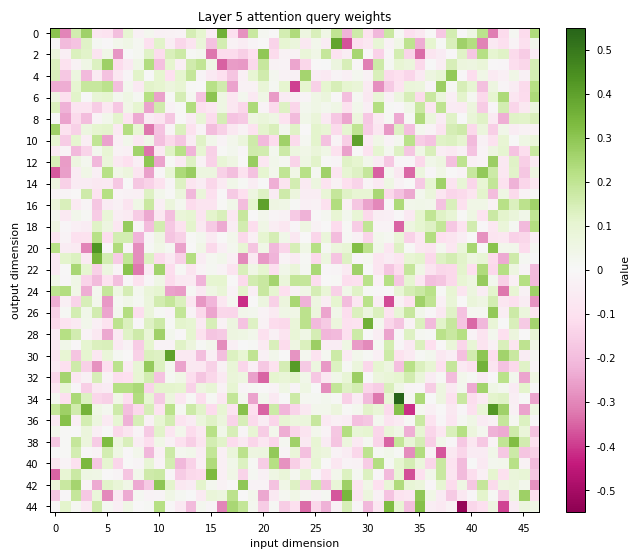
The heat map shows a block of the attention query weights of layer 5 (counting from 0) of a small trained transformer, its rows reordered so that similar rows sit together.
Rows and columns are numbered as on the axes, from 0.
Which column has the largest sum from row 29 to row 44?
35
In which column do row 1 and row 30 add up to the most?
27
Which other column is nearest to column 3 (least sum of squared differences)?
11
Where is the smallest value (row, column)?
44, 39
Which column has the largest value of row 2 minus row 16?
29
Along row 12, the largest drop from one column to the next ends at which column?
10
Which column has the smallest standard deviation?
14
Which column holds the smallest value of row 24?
43
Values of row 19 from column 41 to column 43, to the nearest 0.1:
-0.3 -0.1 -0.1
